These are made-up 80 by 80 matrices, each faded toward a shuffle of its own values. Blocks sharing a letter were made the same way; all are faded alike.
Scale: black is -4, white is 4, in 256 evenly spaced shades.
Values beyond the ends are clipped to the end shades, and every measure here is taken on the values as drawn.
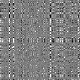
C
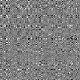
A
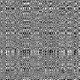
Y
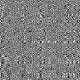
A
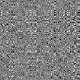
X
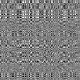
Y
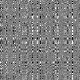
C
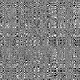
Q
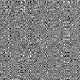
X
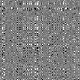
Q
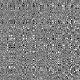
X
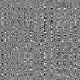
Q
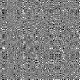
X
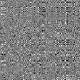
X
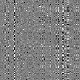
C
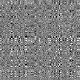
A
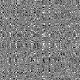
X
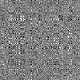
X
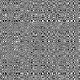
Y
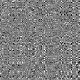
X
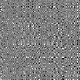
Q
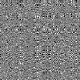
X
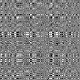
Y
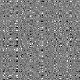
Q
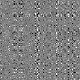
Q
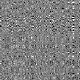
X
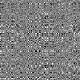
A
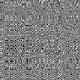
X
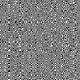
Q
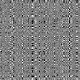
C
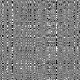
C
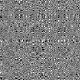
X
